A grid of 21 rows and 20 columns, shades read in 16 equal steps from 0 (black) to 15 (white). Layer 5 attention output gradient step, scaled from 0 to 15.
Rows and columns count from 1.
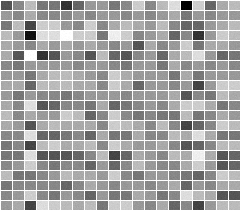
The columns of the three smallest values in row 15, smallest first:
3, 16, 17
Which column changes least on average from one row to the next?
13
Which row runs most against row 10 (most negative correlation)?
20
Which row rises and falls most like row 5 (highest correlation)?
9
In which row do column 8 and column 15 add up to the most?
1
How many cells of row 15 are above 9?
10
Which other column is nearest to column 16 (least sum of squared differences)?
18
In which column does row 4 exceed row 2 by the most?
6
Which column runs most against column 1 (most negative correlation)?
12
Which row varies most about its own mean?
4
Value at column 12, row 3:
10
